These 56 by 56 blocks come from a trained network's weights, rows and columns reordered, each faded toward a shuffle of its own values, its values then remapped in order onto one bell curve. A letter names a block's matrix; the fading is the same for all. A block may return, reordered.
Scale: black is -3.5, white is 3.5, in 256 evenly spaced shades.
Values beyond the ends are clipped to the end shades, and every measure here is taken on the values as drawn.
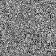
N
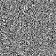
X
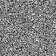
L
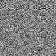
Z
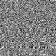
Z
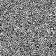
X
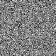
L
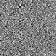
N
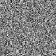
X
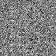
L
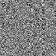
N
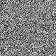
N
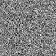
X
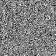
L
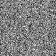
L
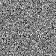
L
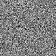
X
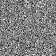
L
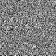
Z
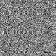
Z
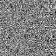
N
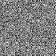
N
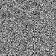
X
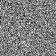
L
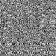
Z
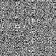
N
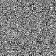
Z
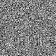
X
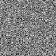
Z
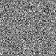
Z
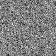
L
